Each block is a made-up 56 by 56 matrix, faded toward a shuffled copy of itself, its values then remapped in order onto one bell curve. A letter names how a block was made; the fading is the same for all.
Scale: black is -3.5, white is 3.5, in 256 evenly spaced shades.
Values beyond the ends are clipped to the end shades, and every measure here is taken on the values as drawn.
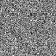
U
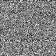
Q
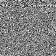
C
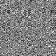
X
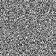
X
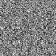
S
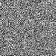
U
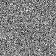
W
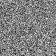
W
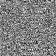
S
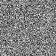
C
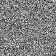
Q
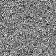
S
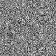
U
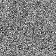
C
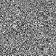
X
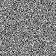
S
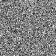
W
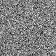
W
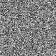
W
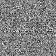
C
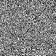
Q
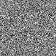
Q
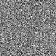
U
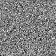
C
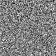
C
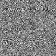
X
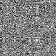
X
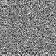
U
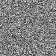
S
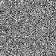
U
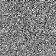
Q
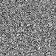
Q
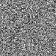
U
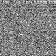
U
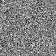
Q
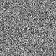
S
